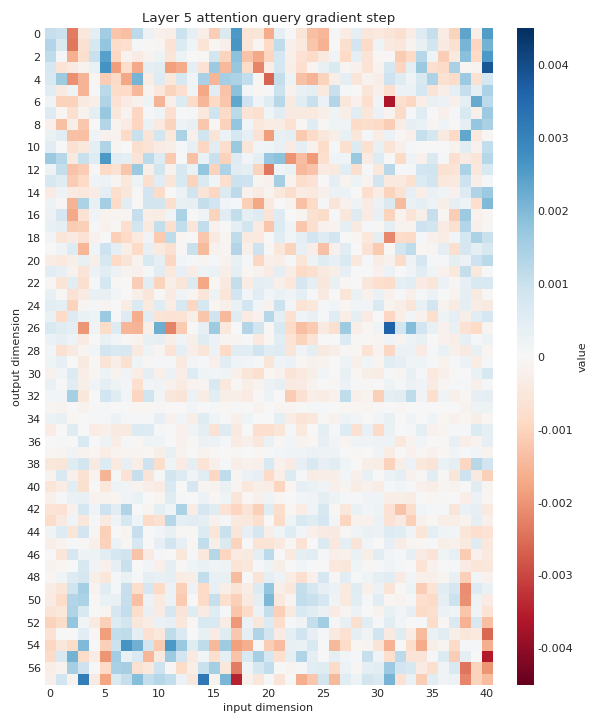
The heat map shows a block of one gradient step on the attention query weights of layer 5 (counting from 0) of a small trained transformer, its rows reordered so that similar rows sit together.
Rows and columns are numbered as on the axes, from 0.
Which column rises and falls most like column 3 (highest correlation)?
7
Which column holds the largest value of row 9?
38
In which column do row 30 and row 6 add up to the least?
31
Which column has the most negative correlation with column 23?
10
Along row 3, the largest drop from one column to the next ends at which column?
6
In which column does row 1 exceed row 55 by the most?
40
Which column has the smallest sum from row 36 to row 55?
17
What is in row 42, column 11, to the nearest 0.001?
0
